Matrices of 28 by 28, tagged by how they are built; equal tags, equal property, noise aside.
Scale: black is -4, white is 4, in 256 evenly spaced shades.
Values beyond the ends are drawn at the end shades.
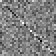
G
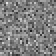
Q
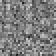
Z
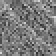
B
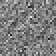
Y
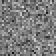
Q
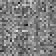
Z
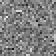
Q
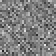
B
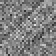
Y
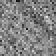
B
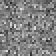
Z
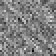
B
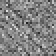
B
